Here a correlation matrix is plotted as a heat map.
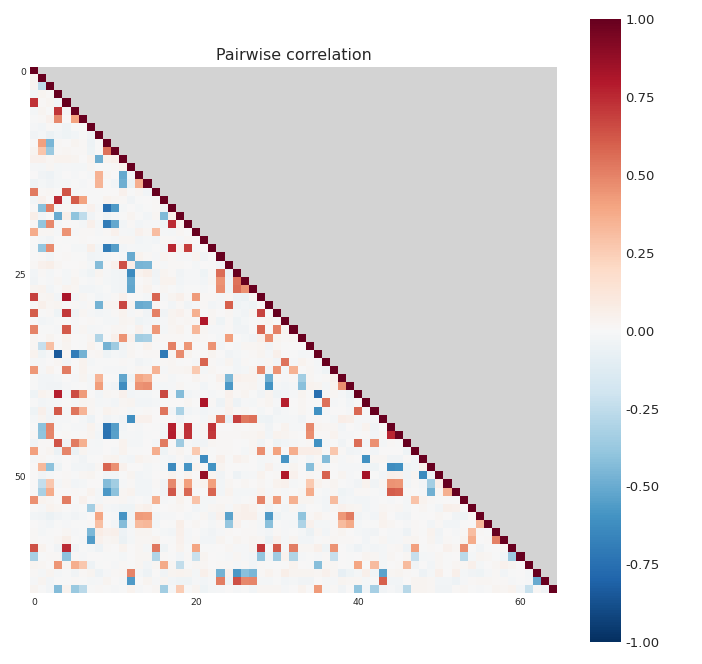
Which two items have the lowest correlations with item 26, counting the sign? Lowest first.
12, 62
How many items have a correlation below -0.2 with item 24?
7
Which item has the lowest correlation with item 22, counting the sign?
9
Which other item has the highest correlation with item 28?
4
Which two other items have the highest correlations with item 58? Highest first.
57, 54
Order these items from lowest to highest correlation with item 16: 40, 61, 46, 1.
1, 61, 46, 40
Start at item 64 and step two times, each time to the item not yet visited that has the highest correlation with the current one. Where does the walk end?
18
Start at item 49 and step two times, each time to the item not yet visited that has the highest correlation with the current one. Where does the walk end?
10
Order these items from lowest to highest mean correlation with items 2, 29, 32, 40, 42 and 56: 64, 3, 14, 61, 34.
64, 14, 34, 61, 3
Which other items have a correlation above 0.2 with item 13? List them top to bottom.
8, 14, 38, 39, 55, 56
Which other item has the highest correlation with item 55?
39
